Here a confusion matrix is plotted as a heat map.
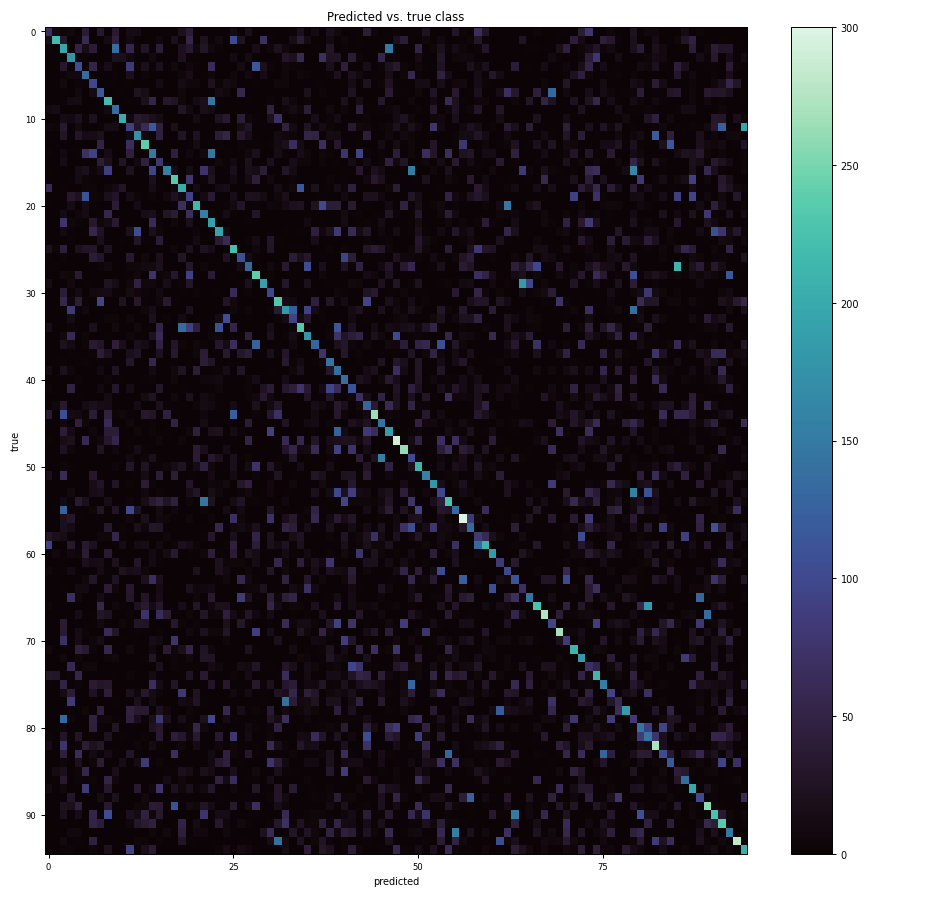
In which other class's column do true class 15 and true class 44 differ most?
25
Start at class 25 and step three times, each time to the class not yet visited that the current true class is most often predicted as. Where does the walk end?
86
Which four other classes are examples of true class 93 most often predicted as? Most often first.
31, 61, 82, 84
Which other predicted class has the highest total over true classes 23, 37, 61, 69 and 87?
91
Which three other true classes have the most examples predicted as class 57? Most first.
88, 56, 79
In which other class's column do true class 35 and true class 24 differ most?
47
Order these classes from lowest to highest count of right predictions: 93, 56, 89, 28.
28, 89, 93, 56
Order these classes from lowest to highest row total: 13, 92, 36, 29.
29, 13, 92, 36
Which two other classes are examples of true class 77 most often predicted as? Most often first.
32, 3
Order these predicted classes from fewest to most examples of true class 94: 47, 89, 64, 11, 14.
89, 64, 14, 47, 11
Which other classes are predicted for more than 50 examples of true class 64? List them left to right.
35, 60, 74
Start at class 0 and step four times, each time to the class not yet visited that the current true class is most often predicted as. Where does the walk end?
14
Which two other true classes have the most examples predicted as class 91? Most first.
11, 84
